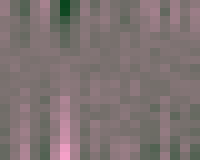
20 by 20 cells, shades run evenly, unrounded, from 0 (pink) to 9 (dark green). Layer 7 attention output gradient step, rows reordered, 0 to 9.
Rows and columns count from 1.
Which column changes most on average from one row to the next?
7
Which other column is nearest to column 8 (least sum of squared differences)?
3
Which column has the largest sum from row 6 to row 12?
16
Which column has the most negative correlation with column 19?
17
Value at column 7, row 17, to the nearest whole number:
2
